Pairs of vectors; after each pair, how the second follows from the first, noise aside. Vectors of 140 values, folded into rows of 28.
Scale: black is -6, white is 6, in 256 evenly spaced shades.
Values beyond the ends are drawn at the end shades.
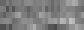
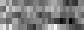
negated, scaled up.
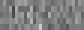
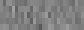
negated, shrunk.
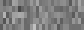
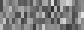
wrapped around, scaled up.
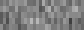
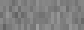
wrapped around, negated, shrunk.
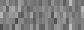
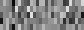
reversed, negated, scaled up.
